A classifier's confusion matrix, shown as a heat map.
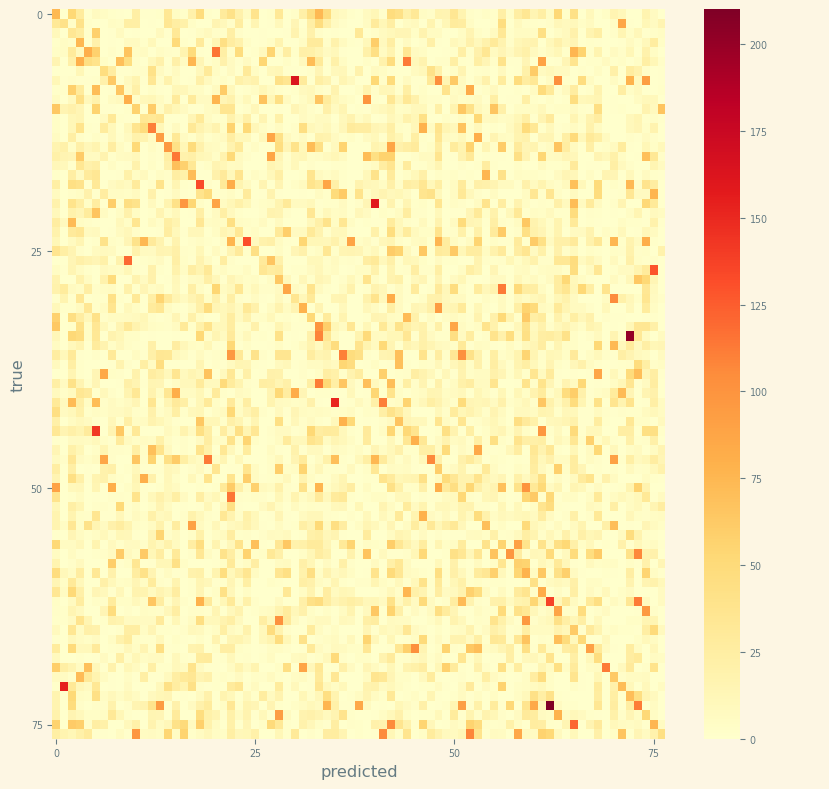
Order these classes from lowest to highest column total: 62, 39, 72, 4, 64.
4, 64, 39, 62, 72
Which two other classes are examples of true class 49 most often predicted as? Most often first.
11, 24
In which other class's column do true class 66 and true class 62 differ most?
73
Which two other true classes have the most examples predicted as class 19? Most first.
47, 38
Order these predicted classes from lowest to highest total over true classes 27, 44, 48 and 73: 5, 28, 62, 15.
15, 28, 5, 62
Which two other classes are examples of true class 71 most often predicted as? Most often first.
1, 56
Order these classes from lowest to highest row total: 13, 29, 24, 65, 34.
65, 13, 29, 34, 24
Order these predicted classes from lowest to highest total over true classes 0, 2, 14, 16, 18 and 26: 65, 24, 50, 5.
24, 50, 5, 65
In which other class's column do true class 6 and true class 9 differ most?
39
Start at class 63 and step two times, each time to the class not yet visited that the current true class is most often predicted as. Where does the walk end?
28
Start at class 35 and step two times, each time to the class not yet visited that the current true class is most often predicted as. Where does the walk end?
3
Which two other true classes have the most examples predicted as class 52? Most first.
76, 8
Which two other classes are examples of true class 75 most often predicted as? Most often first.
65, 42
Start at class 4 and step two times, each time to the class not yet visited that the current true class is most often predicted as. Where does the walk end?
40
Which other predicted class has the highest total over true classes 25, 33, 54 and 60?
50
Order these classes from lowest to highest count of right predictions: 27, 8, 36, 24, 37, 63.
27, 37, 8, 63, 36, 24
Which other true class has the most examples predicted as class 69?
29
